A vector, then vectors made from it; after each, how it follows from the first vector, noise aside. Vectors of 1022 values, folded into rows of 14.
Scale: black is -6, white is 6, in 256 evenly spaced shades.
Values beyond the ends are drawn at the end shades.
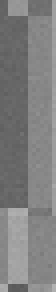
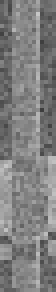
wrapped around.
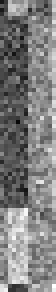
scaled up.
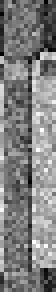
wrapped around, negated, scaled up.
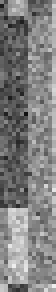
scaled up.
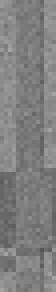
wrapped around, negated, shrunk.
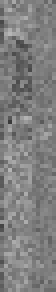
wrapped around, negated, partly zeroed.
